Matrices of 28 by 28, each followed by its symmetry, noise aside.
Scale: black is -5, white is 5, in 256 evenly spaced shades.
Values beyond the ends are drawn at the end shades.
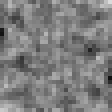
same after a half turn.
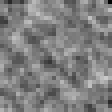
symmetric across the other diagonal.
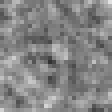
symmetric across the other diagonal.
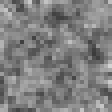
symmetric across the other diagonal.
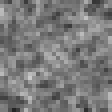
same after a half turn.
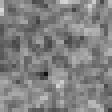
no symmetry.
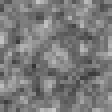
symmetric.
